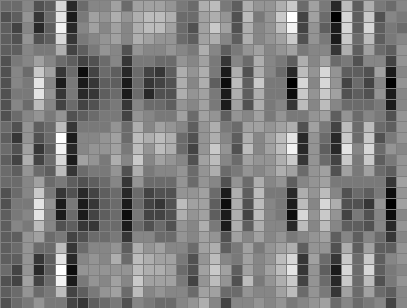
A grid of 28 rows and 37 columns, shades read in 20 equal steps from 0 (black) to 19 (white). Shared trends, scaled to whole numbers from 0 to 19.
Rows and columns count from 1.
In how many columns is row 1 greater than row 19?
24
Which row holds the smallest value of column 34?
19
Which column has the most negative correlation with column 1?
5
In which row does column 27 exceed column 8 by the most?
2
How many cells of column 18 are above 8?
12
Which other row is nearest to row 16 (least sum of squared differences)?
23
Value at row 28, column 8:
4
